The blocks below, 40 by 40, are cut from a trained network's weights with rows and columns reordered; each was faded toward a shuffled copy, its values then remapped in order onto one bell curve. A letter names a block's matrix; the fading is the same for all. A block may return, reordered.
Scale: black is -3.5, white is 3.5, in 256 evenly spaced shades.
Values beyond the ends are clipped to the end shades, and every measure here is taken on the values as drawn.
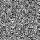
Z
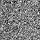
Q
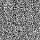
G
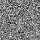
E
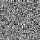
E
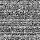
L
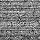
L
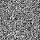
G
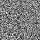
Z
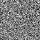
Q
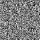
G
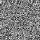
Z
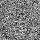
G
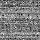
L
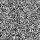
G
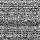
L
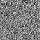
Z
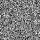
G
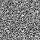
E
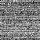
L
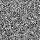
G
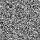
Z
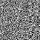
Z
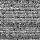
L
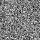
G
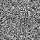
E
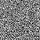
E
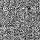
Q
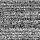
L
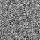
Z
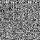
Q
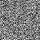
Z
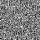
G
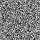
G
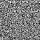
E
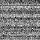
L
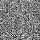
Q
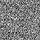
E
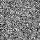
G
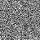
E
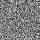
Z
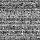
L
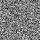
G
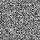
Z
